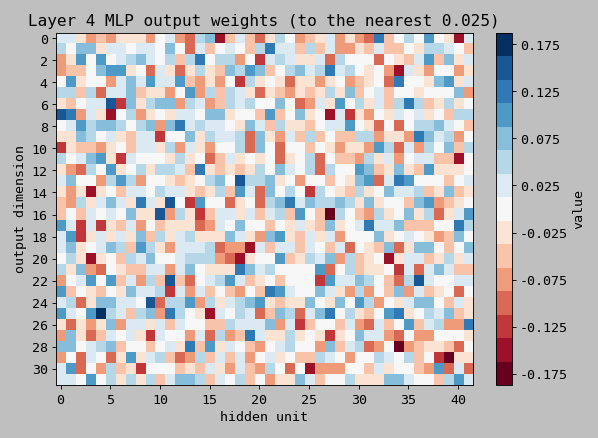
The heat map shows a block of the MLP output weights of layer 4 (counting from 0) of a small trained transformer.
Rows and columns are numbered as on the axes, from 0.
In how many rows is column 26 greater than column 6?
10
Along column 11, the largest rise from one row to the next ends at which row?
22
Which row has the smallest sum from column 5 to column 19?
0
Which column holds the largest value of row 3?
27
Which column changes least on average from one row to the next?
23
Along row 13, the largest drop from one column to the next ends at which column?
32
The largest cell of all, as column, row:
4, 25
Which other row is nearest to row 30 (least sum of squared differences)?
5
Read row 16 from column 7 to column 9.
0.075 -0.025 -0.025
